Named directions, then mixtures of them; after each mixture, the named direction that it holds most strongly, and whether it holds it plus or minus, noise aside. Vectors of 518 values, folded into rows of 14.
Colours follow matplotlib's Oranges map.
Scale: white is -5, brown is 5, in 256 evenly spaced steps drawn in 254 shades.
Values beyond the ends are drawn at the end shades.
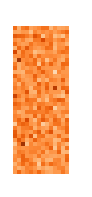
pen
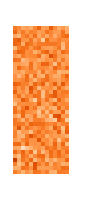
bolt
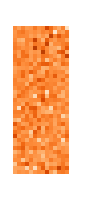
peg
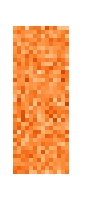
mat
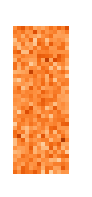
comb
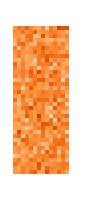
mat, minus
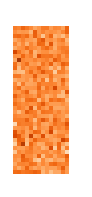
pen, plus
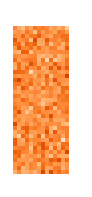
comb, minus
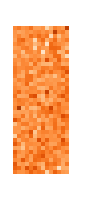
peg, minus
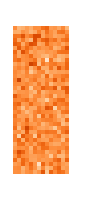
comb, minus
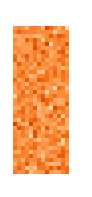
peg, plus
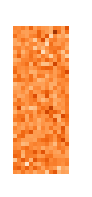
peg, minus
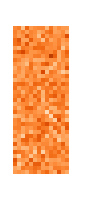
bolt, plus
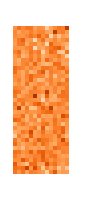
peg, minus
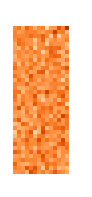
peg, minus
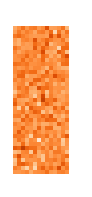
peg, plus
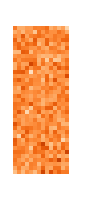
comb, minus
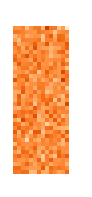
mat, plus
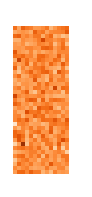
pen, plus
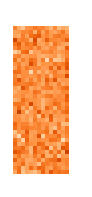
comb, minus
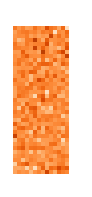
peg, plus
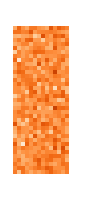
pen, minus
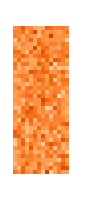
comb, plus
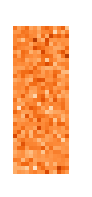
peg, plus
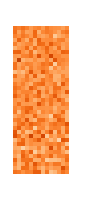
bolt, plus
